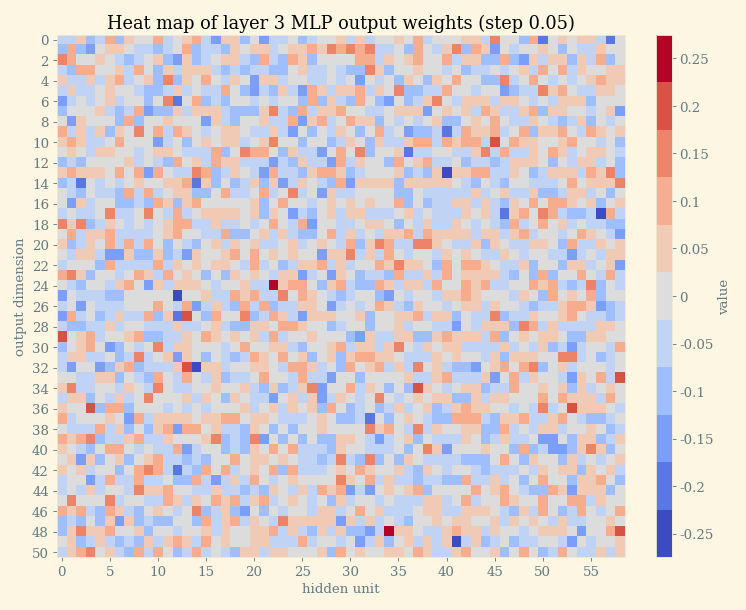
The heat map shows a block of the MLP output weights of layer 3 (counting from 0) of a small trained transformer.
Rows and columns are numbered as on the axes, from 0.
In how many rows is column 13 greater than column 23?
27
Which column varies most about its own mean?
12
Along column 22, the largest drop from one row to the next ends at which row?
25
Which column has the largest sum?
42
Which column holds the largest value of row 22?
35
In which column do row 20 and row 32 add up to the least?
14
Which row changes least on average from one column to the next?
28
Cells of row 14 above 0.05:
4
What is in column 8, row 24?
0
